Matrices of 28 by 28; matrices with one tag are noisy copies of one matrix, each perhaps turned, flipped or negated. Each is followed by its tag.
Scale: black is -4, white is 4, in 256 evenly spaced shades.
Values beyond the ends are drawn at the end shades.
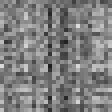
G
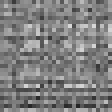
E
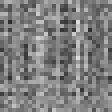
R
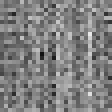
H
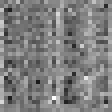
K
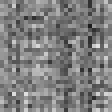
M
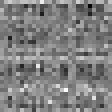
K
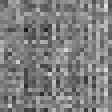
E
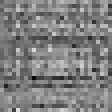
R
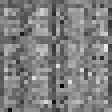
K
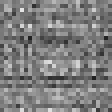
R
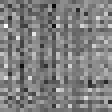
H
